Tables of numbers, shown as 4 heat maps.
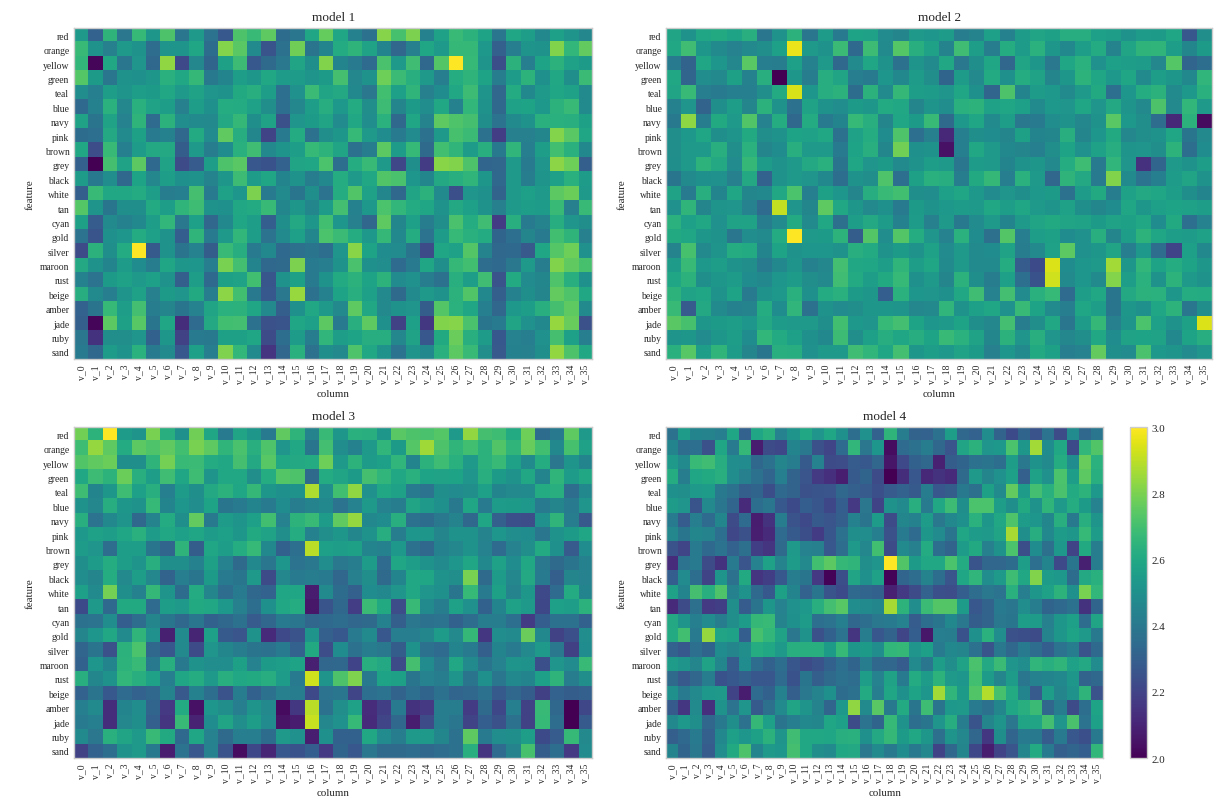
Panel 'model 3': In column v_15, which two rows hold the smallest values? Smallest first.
jade, amber
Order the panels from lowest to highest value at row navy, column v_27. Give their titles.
model 3, model 2, model 4, model 1
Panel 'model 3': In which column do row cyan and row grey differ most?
v_31
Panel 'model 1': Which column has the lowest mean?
v_29
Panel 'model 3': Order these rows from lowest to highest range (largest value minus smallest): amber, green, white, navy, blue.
blue, green, navy, white, amber
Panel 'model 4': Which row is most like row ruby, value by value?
silver
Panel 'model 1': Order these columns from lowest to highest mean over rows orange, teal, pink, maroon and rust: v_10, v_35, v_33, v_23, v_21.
v_23, v_21, v_35, v_10, v_33
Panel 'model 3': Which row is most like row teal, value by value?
rust
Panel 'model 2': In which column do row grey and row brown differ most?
v_18
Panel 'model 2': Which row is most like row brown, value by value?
pink
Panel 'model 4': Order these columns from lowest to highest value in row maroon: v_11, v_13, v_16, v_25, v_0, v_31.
v_11, v_13, v_16, v_0, v_31, v_25
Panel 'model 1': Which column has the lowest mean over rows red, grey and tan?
v_1
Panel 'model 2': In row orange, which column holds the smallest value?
v_12
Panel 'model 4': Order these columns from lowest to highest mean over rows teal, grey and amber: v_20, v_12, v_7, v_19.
v_7, v_20, v_12, v_19
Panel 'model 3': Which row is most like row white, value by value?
ruby
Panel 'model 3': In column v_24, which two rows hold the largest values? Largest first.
orange, red
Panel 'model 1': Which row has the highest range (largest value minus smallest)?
yellow
